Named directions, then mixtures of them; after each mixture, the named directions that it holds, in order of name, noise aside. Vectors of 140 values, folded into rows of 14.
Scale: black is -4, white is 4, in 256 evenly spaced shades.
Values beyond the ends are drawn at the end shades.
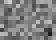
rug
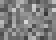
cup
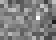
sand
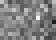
sand.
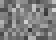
cup.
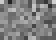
cup, rug, sand.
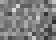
cup, rug, sand.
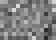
cup, rug, sand.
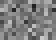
cup.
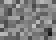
rug.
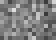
cup, sand.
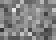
cup, rug, sand.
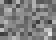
rug.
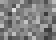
cup, rug, sand.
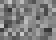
cup, rug, sand.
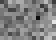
sand.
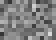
cup, rug.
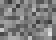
rug.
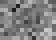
cup, rug, sand.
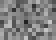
cup.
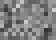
cup, rug.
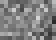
rug, sand.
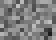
rug.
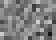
cup, rug, sand.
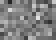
cup, rug, sand.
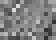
cup, rug, sand.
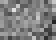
cup, rug, sand.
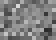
cup, rug, sand.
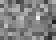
sand.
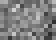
cup, rug, sand.
